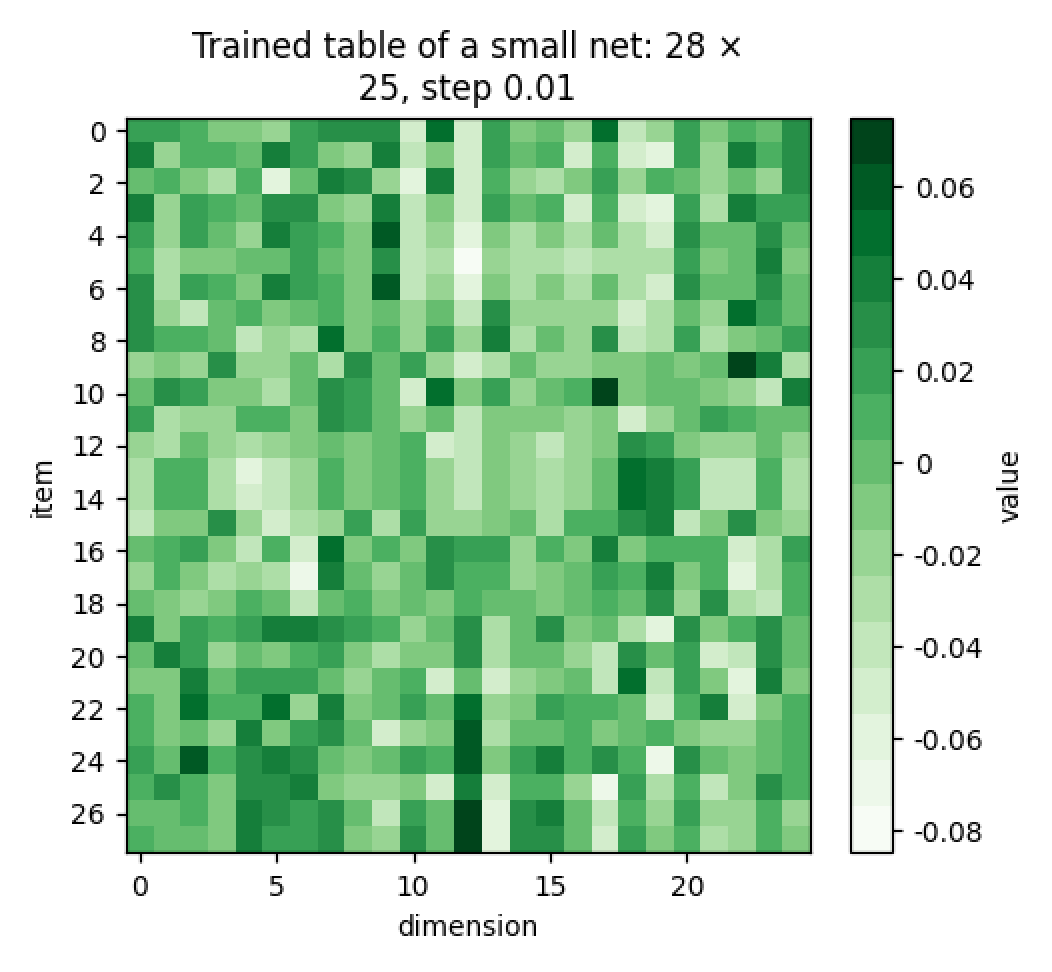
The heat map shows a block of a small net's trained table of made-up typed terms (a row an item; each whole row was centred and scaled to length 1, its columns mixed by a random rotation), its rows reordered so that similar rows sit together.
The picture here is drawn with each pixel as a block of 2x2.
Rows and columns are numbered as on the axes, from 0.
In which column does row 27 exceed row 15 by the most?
12
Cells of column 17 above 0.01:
7
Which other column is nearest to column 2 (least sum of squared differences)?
20
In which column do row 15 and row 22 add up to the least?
6
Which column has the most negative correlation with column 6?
19
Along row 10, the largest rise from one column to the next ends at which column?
11
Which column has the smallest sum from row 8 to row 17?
4
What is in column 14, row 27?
0.03
